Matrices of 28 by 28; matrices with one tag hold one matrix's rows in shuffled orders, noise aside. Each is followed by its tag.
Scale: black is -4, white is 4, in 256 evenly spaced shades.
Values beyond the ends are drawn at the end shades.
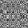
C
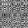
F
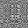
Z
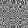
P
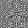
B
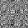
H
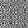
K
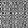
K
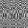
P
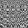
C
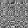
H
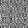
K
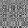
P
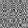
P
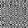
K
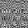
F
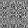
P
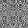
P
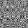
C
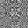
Z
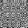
C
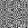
B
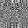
Z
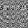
C
